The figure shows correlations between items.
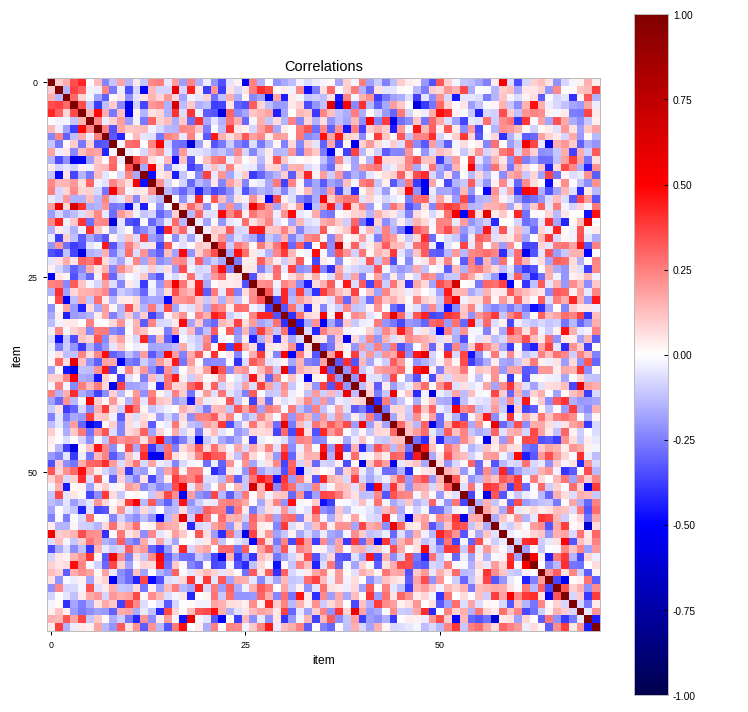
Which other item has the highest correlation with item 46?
14
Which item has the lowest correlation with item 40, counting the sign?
49
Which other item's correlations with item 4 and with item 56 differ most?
22
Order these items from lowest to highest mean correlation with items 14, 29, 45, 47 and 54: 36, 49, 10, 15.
36, 15, 49, 10
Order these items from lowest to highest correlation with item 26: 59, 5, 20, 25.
59, 25, 20, 5
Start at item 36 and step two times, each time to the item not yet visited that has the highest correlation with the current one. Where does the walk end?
16
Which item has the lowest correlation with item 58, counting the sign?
25
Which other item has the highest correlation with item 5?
41
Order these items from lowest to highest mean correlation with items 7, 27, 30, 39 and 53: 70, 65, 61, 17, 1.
61, 17, 70, 65, 1
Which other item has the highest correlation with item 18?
69
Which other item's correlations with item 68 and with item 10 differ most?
39
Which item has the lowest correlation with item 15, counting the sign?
28
